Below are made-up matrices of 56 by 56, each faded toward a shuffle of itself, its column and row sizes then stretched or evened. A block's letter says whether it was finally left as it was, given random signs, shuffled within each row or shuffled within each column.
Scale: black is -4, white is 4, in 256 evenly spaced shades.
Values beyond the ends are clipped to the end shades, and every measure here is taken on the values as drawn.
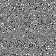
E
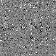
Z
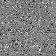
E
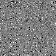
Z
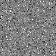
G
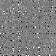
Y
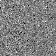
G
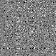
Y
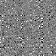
Y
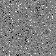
G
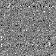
Z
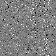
G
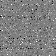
E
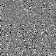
Z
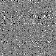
Z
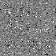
Z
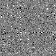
Z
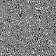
G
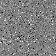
E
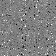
G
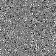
G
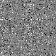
Z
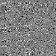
Y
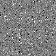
G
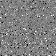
E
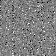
G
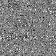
E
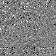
Z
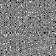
Y
